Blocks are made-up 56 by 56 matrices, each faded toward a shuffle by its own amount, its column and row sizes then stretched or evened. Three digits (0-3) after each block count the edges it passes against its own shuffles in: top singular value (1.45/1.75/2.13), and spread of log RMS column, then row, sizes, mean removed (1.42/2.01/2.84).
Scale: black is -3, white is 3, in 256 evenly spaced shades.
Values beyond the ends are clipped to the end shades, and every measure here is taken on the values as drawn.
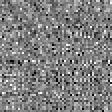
3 0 2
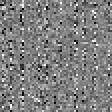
1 3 1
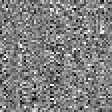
2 2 0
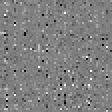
0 2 1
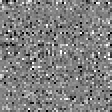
1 1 2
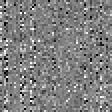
0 3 0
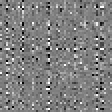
3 3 2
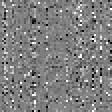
1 3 0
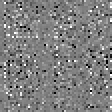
1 2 1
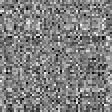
3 1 1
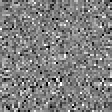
2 0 0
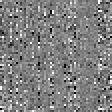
0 3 1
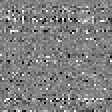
2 0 3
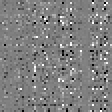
0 3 2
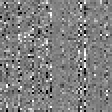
2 3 0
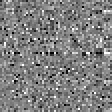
2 0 1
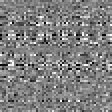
3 0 3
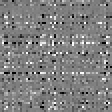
3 2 3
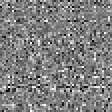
2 1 2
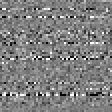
3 0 3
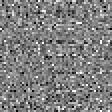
2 0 2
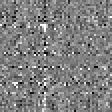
2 1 2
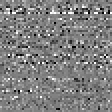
2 0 3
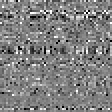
3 0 3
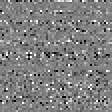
0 0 3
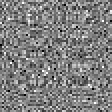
3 0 0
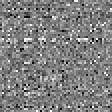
2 1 2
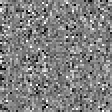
0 2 0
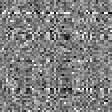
3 0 2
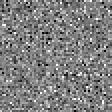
0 0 1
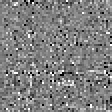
1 1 2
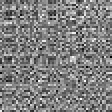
3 0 2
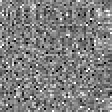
2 0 0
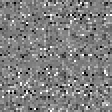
1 0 2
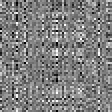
3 3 0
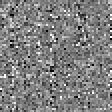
0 2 1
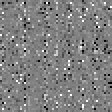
1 2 1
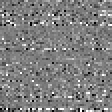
0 0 3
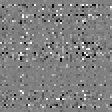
0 1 3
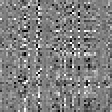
3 3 1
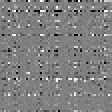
3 2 3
